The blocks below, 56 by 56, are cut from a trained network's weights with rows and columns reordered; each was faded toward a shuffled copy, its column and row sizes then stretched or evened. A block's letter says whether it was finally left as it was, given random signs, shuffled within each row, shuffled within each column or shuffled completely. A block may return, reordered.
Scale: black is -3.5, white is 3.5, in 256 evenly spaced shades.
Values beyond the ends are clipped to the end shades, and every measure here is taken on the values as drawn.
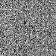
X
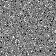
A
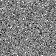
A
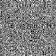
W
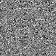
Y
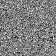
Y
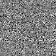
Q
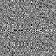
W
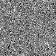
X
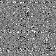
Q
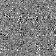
Q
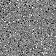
A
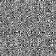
W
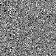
X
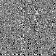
Q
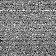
Y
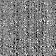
W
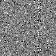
X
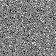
A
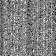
X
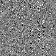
X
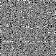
Q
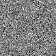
X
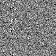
X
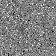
A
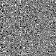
Q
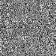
Q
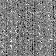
X
